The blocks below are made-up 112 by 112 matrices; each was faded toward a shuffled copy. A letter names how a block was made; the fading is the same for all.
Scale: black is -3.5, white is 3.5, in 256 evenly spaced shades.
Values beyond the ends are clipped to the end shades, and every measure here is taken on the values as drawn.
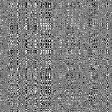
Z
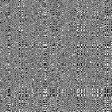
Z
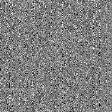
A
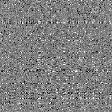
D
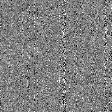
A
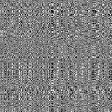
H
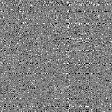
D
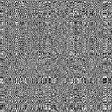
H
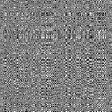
H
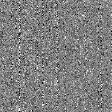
A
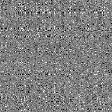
D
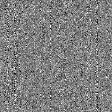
A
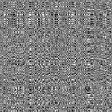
H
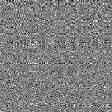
D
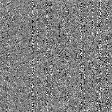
A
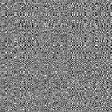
H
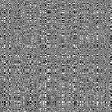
Z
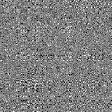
D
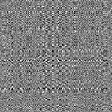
H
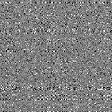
D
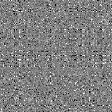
D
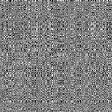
H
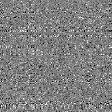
D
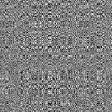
H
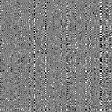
Z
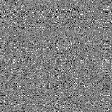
D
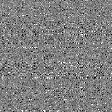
D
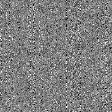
A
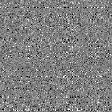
D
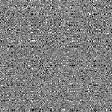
D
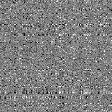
D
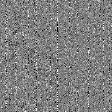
A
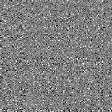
D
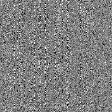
A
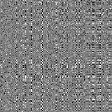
Z
